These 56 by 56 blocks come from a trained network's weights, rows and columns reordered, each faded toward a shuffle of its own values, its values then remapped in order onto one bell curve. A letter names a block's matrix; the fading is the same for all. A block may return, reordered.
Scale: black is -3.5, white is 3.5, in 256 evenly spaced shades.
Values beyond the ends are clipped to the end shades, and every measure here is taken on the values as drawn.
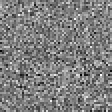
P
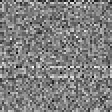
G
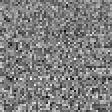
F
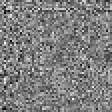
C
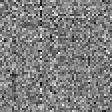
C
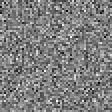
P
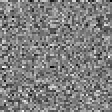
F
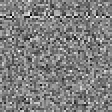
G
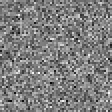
P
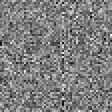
C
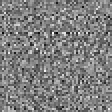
F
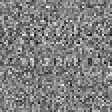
F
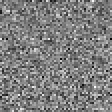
F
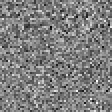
P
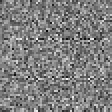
G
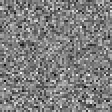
P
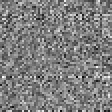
G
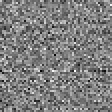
F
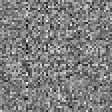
C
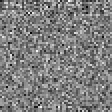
P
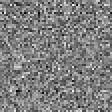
P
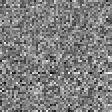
F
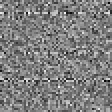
G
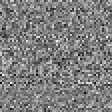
F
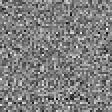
G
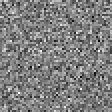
P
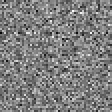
P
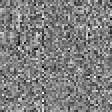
C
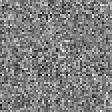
F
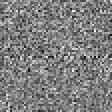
P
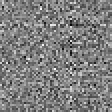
C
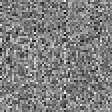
C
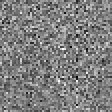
C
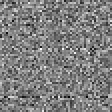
P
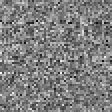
P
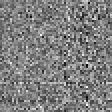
C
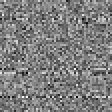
G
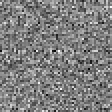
P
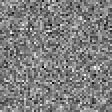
P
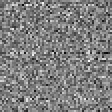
P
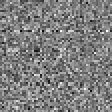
F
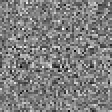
F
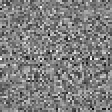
F
